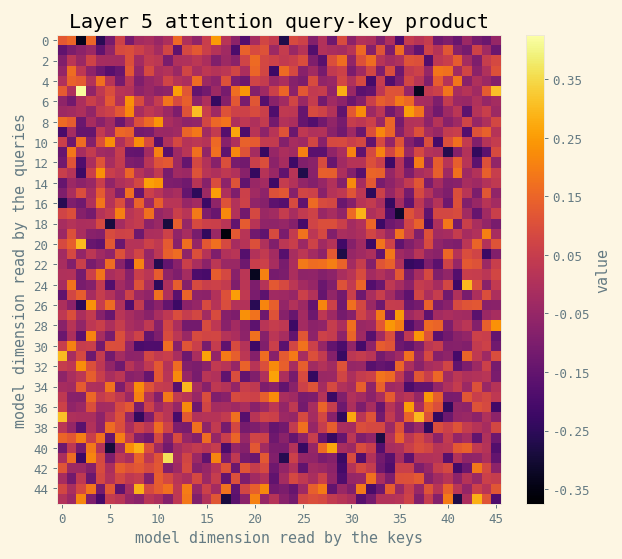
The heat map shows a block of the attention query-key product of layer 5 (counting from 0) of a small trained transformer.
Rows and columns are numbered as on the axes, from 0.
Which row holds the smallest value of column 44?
21
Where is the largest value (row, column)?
5, 2
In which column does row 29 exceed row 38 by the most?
38
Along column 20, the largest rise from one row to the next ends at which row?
27
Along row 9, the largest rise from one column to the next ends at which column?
18
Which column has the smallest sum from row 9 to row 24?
36
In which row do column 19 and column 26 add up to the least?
33
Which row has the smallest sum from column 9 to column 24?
19
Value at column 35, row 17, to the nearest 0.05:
-0.3
